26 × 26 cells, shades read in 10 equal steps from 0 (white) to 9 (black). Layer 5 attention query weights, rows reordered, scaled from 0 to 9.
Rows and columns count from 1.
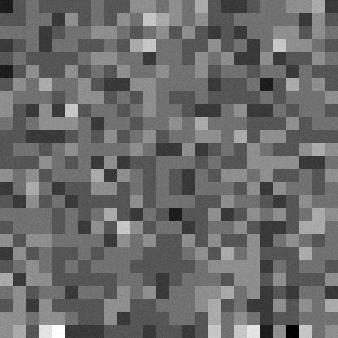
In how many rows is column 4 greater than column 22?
7
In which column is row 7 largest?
21
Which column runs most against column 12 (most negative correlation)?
26
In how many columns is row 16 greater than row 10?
14
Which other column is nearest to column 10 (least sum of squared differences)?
8
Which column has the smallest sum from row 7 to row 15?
6
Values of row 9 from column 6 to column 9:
2 6 5 5
